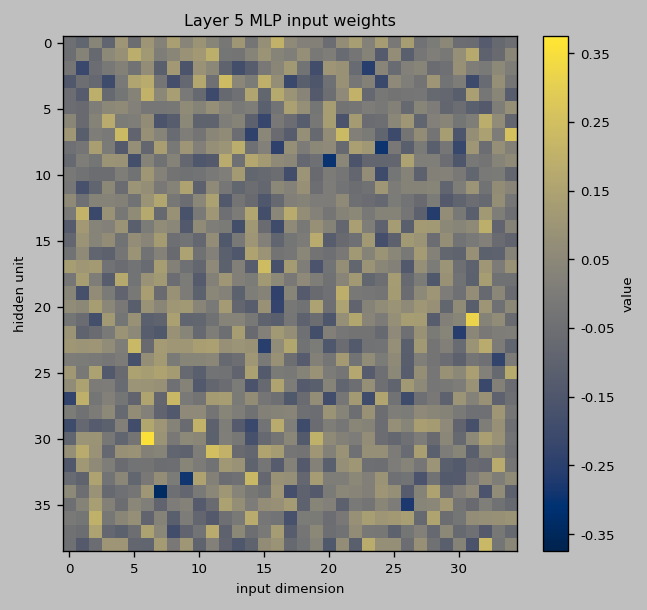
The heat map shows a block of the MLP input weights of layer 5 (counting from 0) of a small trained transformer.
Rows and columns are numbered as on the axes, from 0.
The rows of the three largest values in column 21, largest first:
7, 19, 20
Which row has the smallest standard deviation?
28
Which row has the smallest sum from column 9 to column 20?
21
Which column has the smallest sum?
30
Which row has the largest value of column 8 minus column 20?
27
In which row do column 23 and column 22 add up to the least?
2
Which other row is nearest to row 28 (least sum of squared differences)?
5
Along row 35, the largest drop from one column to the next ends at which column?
26
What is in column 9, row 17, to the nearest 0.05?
-0.05
